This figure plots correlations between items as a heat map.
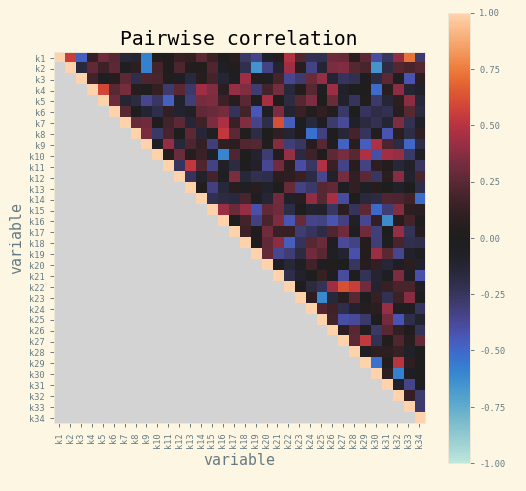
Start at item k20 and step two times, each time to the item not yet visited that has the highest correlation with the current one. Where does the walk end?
k4
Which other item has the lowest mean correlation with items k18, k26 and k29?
k30
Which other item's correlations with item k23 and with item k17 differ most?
k33
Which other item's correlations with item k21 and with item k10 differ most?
k16
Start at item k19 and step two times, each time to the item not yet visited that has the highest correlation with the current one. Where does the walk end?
k9
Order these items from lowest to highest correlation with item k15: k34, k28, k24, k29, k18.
k28, k24, k34, k29, k18
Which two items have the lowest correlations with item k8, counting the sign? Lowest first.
k24, k31
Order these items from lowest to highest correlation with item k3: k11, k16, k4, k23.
k23, k16, k11, k4
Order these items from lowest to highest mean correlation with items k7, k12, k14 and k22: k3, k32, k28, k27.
k3, k27, k28, k32
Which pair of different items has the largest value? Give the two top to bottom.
k1, k33
